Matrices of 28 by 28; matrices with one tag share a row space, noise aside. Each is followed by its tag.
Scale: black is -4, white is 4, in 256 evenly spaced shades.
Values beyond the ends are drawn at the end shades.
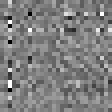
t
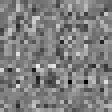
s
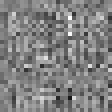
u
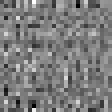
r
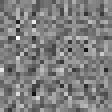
s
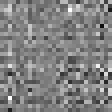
t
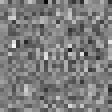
u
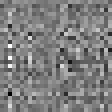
t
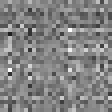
t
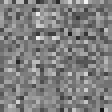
s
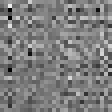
t
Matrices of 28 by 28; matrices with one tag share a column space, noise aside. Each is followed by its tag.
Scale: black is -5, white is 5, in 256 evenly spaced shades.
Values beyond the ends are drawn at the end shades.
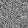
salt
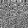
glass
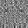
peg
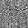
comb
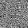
salt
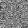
salt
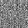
glass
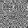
salt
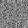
glass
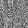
comb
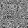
salt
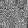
comb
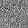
comb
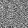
salt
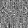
peg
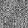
comb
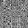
comb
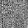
glass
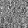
peg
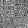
glass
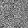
salt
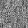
peg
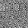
salt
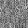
peg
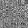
comb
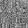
peg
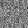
peg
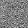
salt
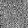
glass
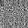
comb
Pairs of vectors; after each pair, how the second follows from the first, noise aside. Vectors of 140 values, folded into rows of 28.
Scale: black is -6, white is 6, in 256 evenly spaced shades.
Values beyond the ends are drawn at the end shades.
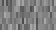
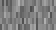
copied.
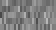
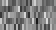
scaled up.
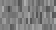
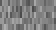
wrapped around.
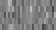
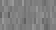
reversed, negated, shrunk.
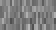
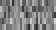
negated, scaled up.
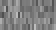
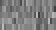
reversed, negated.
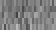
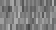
wrapped around, negated.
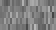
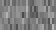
wrapped around, negated.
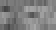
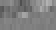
reversed, negated, partly zeroed.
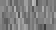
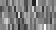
negated, scaled up.
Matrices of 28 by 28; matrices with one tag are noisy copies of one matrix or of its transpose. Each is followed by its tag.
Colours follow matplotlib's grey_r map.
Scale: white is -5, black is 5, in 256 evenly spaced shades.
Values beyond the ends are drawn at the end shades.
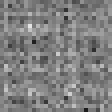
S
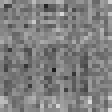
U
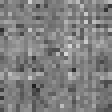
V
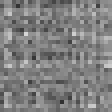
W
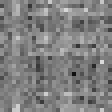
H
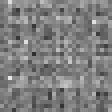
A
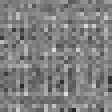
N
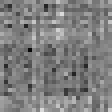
U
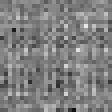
N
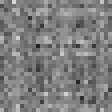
H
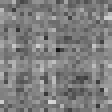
H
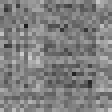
U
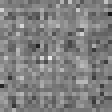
A
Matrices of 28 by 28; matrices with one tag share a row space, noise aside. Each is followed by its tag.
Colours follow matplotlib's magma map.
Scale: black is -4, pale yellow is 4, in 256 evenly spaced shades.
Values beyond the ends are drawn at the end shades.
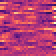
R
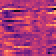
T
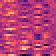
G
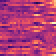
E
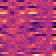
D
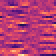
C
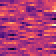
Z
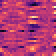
D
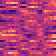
Z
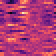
C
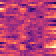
Z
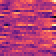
R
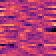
Z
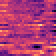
E
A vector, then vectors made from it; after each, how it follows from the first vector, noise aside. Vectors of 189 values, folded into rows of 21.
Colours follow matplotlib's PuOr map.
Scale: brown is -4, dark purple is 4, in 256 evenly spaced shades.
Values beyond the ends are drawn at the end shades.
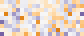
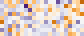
reversed, negated.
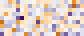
sign-scrambled.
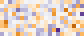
sign-scrambled.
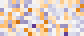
wrapped around, negated.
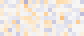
reversed, shrunk.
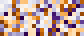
negated, scaled up.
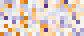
wrapped around, negated.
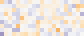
shrunk.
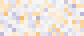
shrunk.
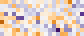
sign-scrambled.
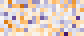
wrapped around, negated.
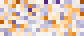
reversed, negated.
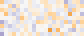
shrunk.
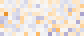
shrunk.
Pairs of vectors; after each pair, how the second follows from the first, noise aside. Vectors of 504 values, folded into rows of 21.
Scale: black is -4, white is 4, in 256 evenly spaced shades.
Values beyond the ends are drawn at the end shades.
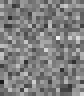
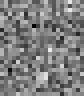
wrapped around, negated.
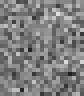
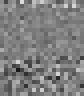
wrapped around, negated, partly zeroed.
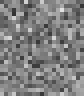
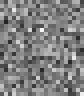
shuffled.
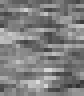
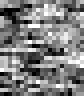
reversed, scaled up.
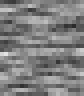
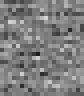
wrapped around, partly zeroed.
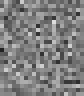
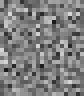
negated.
